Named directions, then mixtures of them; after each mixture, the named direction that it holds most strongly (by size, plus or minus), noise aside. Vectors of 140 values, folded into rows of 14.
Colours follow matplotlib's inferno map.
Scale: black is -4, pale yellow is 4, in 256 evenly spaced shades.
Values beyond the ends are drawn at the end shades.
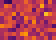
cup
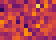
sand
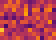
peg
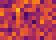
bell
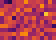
cup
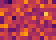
cup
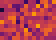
sand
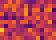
peg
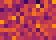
sand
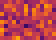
peg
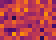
bell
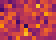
sand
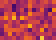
peg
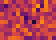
sand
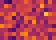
cup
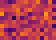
bell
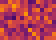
peg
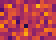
sand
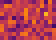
cup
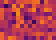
bell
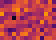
bell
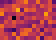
bell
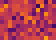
cup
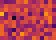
peg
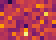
cup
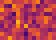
cup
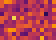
cup
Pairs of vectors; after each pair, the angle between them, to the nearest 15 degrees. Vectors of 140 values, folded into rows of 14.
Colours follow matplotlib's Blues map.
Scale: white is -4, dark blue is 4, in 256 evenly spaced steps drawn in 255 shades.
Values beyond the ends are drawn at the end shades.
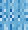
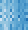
45 degrees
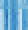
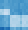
105 degrees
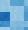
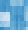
165 degrees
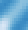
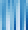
75 degrees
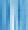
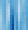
165 degrees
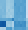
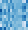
105 degrees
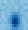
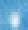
165 degrees
